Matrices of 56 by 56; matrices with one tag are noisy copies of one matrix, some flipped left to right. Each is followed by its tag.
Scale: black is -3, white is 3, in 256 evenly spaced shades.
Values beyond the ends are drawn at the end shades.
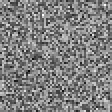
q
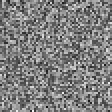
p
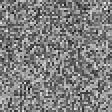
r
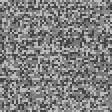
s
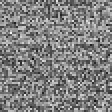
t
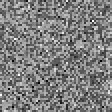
q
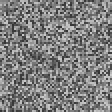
q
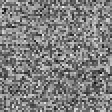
t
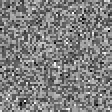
p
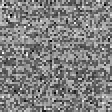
t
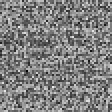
s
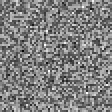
p
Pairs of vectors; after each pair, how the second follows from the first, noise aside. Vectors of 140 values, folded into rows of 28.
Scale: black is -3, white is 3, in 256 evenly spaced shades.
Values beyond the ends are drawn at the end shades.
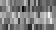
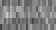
reversed, shrunk.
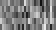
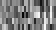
copied.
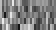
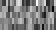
reversed, negated.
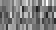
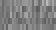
shrunk.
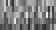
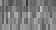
reversed, shrunk.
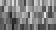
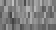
shrunk.
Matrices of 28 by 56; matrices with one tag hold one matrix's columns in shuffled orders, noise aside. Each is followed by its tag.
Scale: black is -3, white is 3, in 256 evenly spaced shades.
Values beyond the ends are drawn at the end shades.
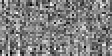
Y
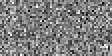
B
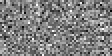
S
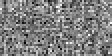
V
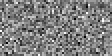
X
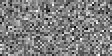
S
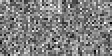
V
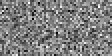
B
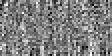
Y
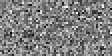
B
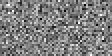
S
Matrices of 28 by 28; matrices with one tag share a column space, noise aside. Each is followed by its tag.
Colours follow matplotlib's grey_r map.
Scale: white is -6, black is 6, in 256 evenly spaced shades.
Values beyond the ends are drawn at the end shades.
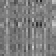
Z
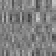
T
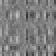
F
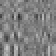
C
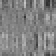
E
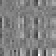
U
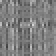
Z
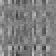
F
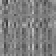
Z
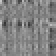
Z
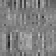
E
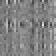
Z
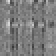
Z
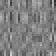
T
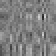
C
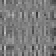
F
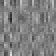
T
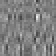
C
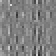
F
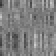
E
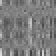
U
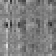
Z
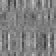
E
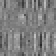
E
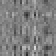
F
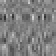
C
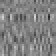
C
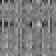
Z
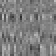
C
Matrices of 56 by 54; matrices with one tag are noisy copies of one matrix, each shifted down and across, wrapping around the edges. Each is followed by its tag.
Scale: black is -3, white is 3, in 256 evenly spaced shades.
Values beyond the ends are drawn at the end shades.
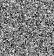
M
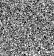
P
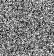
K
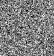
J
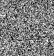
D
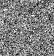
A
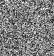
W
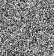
J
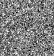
D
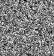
J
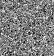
J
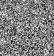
M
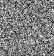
P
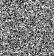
K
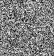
K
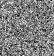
W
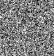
J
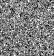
A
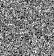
K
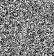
A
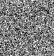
P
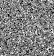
P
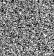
W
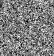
W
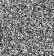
J
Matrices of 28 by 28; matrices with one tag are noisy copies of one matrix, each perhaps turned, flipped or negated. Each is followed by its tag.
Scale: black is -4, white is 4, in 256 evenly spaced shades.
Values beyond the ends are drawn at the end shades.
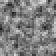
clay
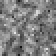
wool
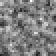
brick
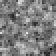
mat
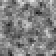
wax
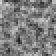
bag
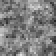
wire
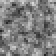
wax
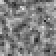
bag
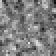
wool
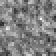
brick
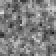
mat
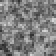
mat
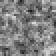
mat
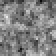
wire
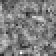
bag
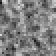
wool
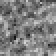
wool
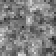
wire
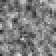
brick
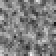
brick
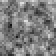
wax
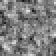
clay
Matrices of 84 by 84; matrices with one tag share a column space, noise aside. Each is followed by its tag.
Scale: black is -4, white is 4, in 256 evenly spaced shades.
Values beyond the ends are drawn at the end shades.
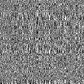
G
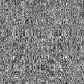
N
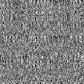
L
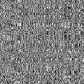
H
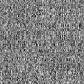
H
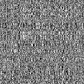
H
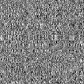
H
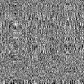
G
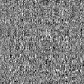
N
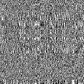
G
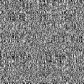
L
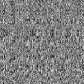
N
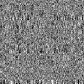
G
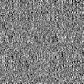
L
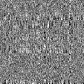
G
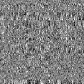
G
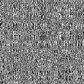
H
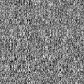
N
